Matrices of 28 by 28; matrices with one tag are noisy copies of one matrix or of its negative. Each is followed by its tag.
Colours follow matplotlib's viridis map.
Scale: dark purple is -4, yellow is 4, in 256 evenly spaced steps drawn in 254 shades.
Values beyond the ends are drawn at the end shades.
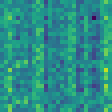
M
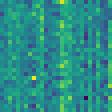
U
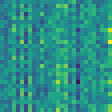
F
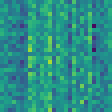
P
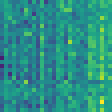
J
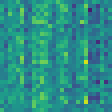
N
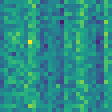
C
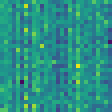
F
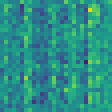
N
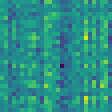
U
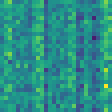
M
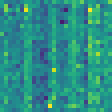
N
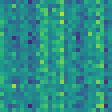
C
